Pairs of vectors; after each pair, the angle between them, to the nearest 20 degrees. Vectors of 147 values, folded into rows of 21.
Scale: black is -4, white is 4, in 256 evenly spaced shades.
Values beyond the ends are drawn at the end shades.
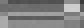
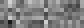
120 degrees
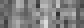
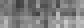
140 degrees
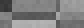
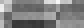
140 degrees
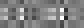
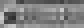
60 degrees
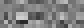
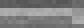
100 degrees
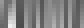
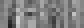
140 degrees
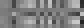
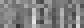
80 degrees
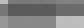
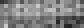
140 degrees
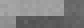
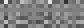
80 degrees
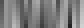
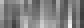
160 degrees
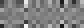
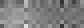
40 degrees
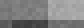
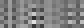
100 degrees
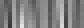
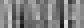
160 degrees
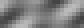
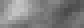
120 degrees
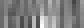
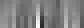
120 degrees
